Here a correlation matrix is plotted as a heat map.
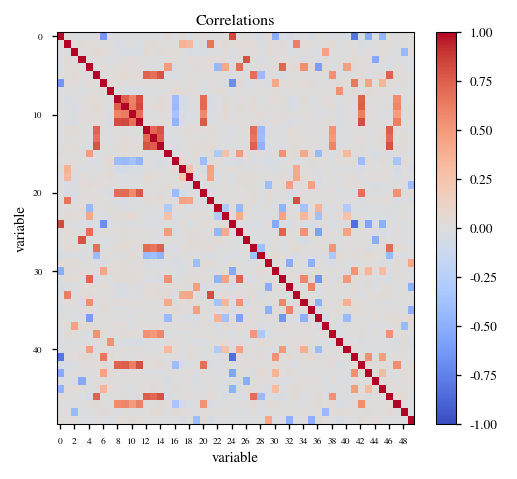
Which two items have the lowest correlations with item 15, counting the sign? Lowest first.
36, 22
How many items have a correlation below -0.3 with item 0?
5
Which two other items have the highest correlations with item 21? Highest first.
33, 1
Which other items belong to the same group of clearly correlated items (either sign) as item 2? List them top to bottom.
37, 48
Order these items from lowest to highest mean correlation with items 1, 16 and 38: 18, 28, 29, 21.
28, 29, 18, 21
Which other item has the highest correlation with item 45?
41
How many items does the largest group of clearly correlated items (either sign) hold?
9
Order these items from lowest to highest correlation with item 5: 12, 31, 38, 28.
28, 31, 38, 12
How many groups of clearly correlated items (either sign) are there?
9
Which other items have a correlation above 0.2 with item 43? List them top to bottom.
6, 30, 41, 45
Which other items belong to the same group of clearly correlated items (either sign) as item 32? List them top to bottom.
19, 29, 35, 49
